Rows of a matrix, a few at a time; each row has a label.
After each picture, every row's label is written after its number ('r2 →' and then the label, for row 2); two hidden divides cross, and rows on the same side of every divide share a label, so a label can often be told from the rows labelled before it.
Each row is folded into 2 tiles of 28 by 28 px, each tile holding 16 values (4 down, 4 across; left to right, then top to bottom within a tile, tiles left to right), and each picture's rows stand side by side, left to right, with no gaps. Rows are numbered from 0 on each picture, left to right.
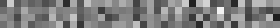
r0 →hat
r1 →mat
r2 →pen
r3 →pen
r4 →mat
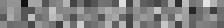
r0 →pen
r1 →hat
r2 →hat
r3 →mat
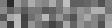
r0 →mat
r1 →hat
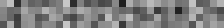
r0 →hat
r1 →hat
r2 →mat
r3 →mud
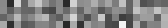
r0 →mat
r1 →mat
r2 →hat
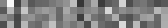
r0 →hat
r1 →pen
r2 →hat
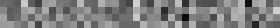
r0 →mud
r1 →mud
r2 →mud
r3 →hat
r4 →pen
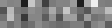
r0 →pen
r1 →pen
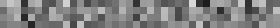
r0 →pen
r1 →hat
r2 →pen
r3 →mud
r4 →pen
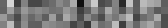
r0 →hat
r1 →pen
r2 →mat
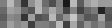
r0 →pen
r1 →mat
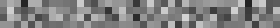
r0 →pen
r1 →mud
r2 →pen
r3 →mat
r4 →pen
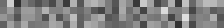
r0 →hat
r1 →mat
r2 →pen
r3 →mat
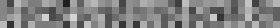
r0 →mat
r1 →mat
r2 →mat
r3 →mat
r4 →mud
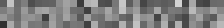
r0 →hat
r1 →pen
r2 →hat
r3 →hat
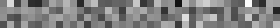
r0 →hat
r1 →pen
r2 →mud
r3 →mat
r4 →mud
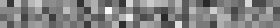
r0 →mat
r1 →pen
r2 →mat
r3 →hat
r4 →mud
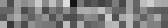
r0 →mat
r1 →hat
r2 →mat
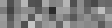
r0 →mud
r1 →hat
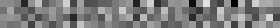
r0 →pen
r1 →hat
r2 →pen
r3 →pen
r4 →mat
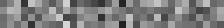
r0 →pen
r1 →hat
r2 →mat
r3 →pen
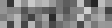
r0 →mat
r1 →mud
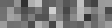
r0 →pen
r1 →mud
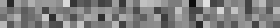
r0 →mat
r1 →hat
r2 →mat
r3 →pen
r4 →pen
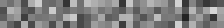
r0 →pen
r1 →mat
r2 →mat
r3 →hat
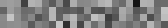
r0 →pen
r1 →mat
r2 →pen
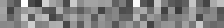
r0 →mud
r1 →mat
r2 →mud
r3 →mud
